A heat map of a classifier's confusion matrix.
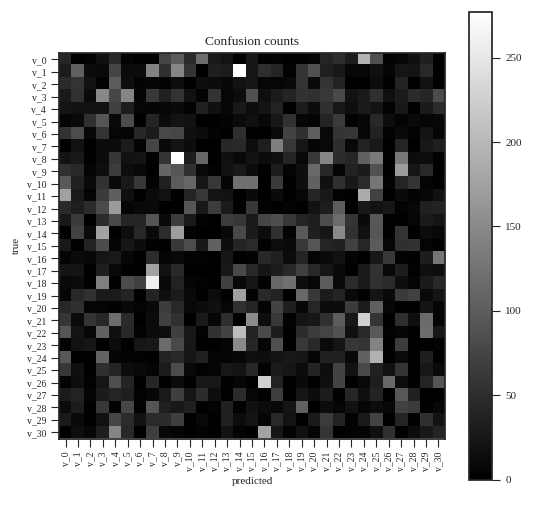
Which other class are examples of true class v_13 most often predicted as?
v_22
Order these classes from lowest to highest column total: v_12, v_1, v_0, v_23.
v_12, v_23, v_1, v_0
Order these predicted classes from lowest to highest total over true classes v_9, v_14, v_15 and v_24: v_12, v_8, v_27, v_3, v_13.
v_13, v_12, v_8, v_27, v_3
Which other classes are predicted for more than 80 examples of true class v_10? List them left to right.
v_0, v_9, v_14, v_15, v_20, v_25
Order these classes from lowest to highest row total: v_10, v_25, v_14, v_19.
v_25, v_19, v_14, v_10
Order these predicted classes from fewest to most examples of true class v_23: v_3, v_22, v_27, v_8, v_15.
v_3, v_22, v_15, v_27, v_8
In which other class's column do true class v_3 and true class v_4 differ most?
v_5
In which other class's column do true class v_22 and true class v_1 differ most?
v_7
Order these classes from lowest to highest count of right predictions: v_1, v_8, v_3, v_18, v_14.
v_8, v_14, v_1, v_18, v_3
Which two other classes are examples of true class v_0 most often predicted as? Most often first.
v_24, v_11
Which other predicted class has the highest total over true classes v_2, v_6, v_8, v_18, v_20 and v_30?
v_9
